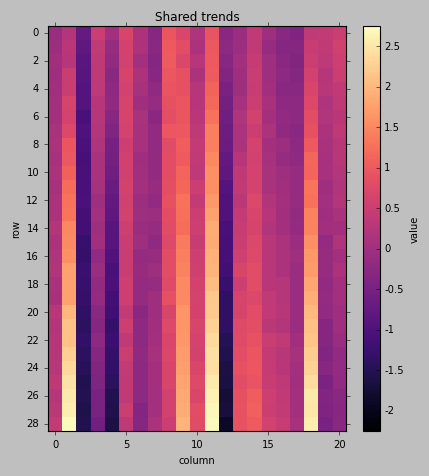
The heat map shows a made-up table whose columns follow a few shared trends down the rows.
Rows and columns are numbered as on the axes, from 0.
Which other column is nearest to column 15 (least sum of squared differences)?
0
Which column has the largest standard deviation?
1
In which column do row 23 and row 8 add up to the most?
11
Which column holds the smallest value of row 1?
2
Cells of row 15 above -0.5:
18
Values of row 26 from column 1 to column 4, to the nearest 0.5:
2.5 -1.5 -0.5 -1.5
